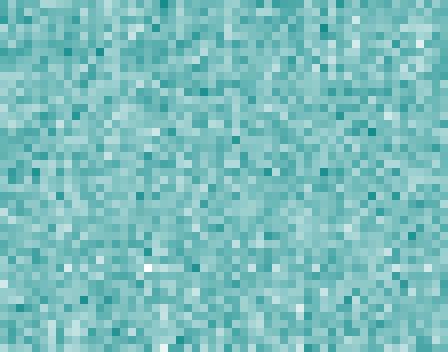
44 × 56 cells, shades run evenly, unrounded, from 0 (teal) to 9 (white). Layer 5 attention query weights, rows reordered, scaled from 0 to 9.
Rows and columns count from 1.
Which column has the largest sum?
45
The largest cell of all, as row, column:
34, 19
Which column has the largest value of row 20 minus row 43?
23
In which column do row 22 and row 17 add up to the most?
20
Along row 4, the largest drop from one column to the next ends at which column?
41
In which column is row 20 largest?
14
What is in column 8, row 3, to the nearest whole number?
4
